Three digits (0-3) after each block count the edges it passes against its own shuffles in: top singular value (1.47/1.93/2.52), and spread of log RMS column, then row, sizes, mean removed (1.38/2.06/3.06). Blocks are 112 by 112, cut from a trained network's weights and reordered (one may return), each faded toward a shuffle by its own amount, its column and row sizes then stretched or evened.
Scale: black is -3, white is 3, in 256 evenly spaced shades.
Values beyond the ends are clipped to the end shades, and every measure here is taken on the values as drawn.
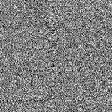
2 0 0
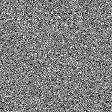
1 0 1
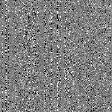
1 3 0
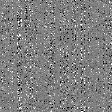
0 3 1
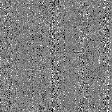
0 3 0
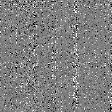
1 3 1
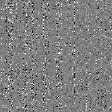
0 3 1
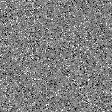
1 1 0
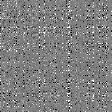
2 3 2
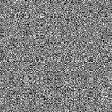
3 0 2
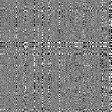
3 3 2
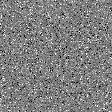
0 1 0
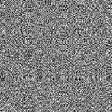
3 2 0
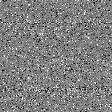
1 0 1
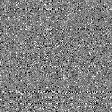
2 1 2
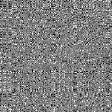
3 2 2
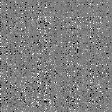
0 3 2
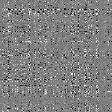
2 3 3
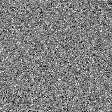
0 0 1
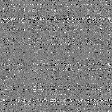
1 2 3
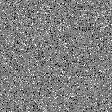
1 0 0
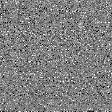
0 0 2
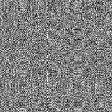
3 1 1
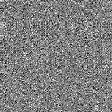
2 1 0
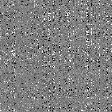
0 3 2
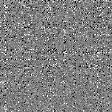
1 2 2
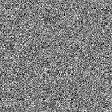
2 0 1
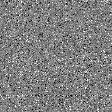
0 1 1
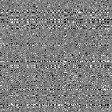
3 2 3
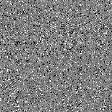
1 1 1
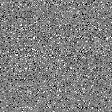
2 0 2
